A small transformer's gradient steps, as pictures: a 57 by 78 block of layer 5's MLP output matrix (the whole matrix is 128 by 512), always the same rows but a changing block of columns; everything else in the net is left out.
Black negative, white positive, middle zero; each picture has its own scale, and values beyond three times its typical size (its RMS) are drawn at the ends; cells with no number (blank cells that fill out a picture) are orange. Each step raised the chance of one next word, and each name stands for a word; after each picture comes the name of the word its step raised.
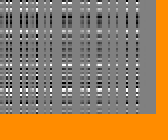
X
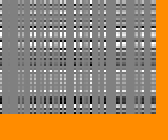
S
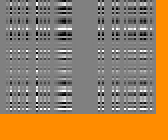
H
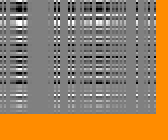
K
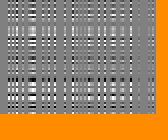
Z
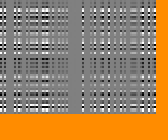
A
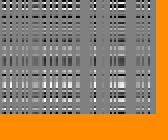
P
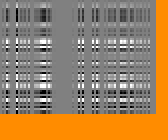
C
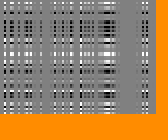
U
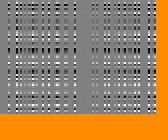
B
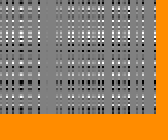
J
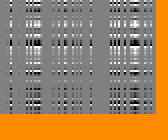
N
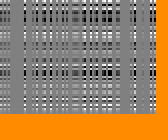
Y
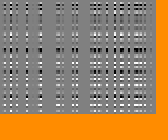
B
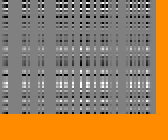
P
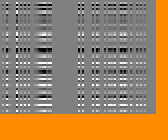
B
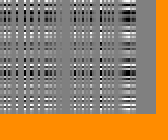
Y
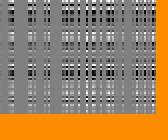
Y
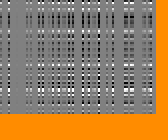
X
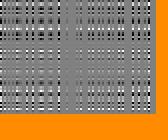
H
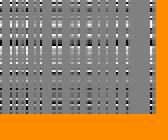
N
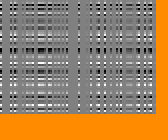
B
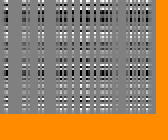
Y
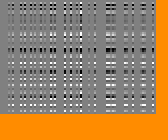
B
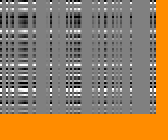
X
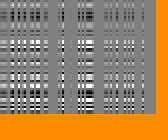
C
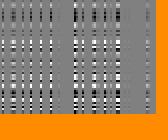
C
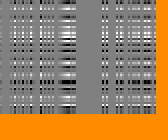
J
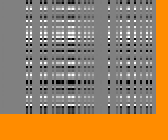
J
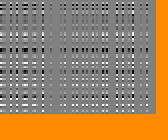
B
